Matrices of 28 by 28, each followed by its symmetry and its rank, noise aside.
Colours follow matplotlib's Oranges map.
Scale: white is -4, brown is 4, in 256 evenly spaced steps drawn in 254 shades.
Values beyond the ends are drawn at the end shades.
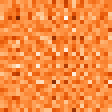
no symmetry, rank four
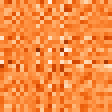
no symmetry, rank three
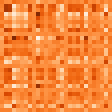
symmetric, rank two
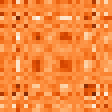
symmetric, rank two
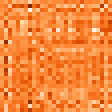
no symmetry, rank four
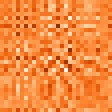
no symmetry, rank three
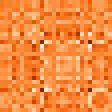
symmetric, rank two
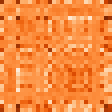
symmetric, rank two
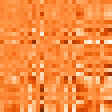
antisymmetric, rank two
